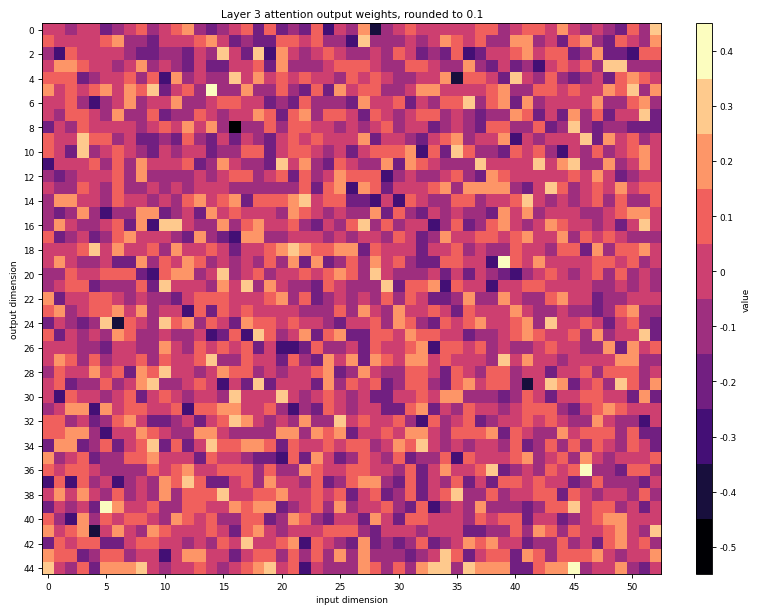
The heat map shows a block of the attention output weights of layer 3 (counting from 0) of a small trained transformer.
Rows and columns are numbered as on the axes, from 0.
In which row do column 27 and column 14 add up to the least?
25
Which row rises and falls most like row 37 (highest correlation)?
19
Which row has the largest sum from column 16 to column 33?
34
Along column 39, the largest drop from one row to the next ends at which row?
20
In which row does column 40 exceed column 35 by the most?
4
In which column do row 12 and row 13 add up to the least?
29
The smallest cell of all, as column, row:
16, 8
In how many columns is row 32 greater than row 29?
22
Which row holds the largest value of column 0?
44
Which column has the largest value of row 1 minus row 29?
41
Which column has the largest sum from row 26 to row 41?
14
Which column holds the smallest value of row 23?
12
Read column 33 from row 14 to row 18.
-0.1 0 -0.3 -0.1 0
